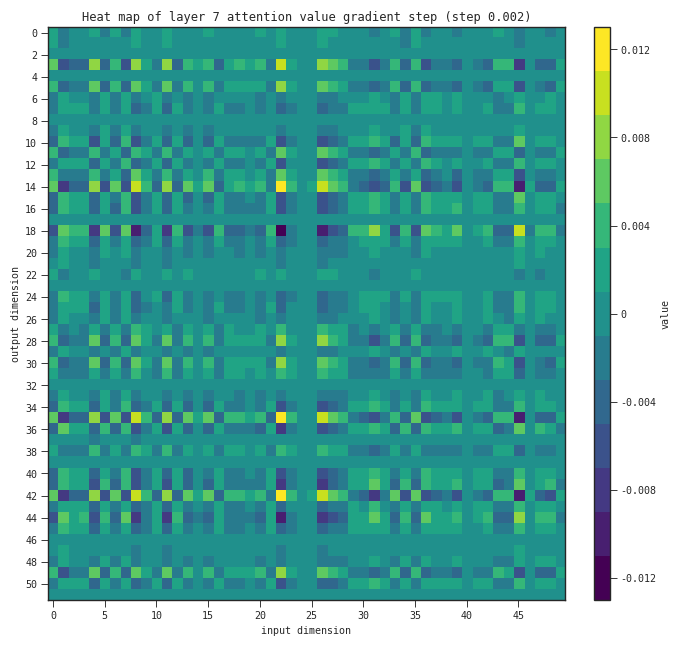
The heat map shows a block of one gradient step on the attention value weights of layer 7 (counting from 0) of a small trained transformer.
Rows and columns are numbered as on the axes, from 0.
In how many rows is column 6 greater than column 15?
3
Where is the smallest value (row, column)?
18, 22
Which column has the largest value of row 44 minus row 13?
45
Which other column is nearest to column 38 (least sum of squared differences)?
32
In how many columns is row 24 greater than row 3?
23
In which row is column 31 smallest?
42
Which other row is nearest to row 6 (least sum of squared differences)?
48
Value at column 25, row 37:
0
